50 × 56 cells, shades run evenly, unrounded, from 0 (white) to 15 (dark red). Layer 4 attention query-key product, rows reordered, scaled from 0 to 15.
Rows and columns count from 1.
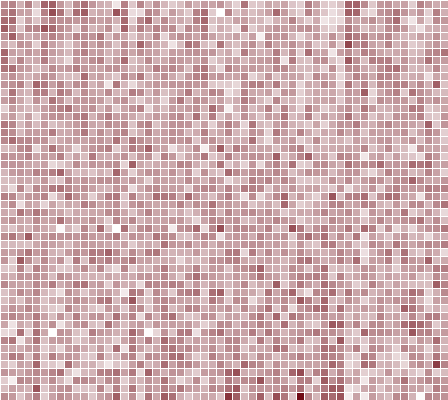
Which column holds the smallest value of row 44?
16
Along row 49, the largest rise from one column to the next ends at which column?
5
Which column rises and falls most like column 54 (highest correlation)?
32
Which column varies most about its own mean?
38
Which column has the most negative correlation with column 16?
42
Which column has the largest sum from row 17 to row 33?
54
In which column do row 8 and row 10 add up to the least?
43
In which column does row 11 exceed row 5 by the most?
33
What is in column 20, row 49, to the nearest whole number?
6
